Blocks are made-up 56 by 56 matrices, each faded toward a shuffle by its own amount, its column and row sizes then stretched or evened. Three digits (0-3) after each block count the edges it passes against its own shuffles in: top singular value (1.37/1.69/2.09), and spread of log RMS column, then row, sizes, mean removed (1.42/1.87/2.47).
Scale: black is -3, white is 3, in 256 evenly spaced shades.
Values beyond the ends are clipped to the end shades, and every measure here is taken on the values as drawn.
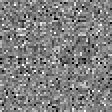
2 0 0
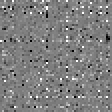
0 2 2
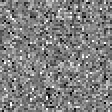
1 1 0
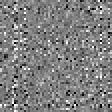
2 3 2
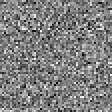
2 0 1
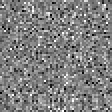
2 0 0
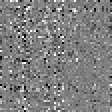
0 3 2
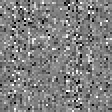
1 3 0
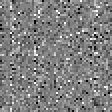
1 2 0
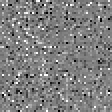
0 1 2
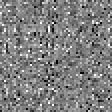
2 2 0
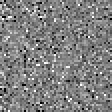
0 1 0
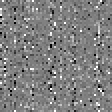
1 3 0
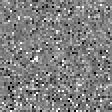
0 1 1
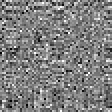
3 1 1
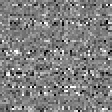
2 0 3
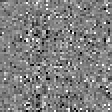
2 2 1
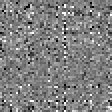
1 3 2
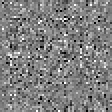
2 2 1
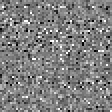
1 0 2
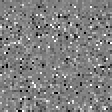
0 0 2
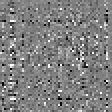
2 3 2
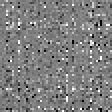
0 3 2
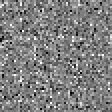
0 1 0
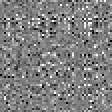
3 2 2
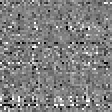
2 2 3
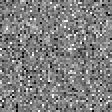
2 0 0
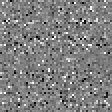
0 0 2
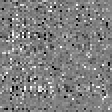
2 1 2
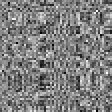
3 2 0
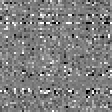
2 2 3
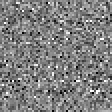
1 0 2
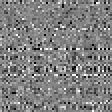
3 0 3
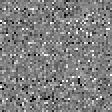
1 0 2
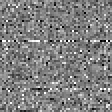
2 0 2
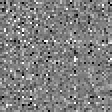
0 2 1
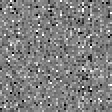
1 2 0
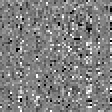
2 3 0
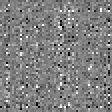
0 3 2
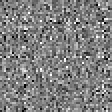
2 2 1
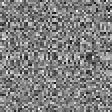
3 0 1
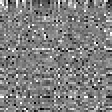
3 0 2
